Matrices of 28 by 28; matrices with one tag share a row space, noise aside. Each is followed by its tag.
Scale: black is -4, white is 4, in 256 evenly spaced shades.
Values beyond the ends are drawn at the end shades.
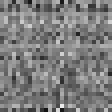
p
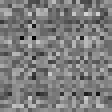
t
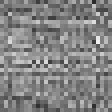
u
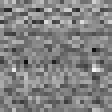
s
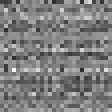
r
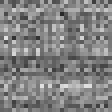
r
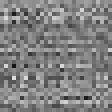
r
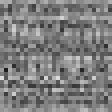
r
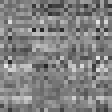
u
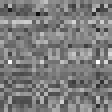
u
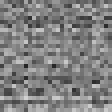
s
